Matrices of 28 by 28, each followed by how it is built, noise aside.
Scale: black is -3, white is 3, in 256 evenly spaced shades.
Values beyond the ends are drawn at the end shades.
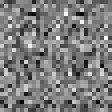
repeating columns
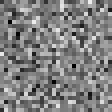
noise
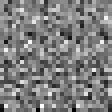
repeating columns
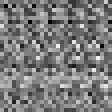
repeating columns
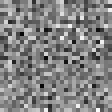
repeating columns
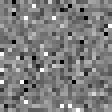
sparse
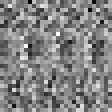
repeating columns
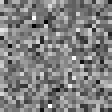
noise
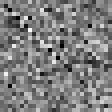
diagonal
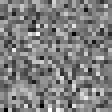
noise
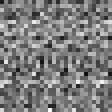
repeating columns
